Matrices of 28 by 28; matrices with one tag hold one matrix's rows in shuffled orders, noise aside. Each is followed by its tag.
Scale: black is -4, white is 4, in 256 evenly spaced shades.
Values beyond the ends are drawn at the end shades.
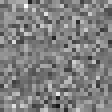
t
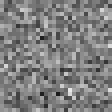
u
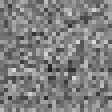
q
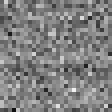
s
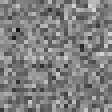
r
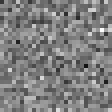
r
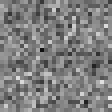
u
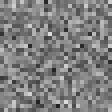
t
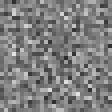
t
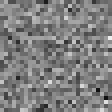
u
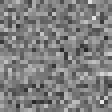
r
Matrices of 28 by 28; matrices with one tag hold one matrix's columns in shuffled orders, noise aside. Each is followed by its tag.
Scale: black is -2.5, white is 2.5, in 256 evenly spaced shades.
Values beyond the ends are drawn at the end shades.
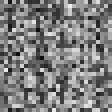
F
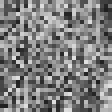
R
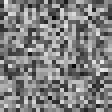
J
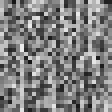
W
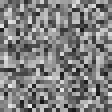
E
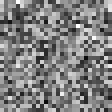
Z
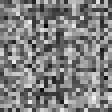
F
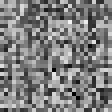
F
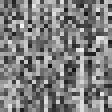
W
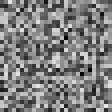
E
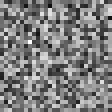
J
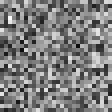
E
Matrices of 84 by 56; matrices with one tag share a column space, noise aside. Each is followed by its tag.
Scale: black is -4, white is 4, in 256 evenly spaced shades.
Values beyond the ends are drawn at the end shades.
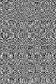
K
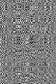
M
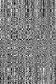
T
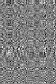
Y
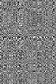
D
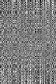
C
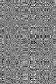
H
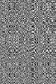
M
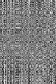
C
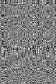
Y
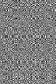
H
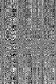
T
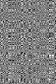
K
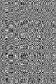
K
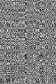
K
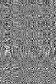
Y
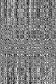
T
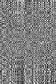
C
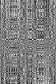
T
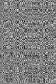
K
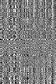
T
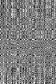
T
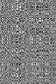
M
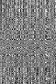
T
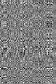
Y
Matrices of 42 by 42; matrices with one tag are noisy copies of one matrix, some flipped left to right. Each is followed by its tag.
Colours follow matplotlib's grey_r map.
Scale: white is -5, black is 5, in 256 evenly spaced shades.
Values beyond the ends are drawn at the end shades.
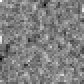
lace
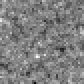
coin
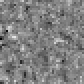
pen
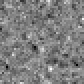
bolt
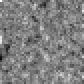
lace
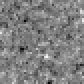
coin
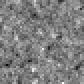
bolt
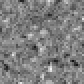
bolt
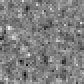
pen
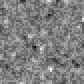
bolt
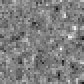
pen
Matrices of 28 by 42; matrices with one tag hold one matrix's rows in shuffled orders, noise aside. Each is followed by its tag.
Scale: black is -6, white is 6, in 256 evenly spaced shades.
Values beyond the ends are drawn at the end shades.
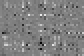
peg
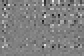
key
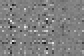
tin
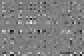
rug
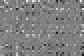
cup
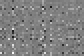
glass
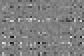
rug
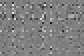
glass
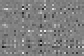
peg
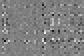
key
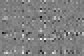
peg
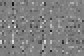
glass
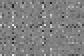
glass
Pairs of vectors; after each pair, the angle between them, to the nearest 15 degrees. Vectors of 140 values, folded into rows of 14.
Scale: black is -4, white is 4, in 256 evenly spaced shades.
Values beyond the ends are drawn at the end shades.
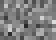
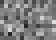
15 degrees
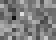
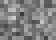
150 degrees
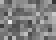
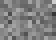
150 degrees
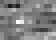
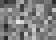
75 degrees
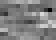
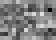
45 degrees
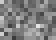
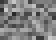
90 degrees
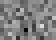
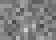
150 degrees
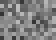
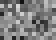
15 degrees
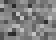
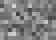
165 degrees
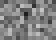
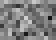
90 degrees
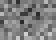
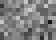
120 degrees
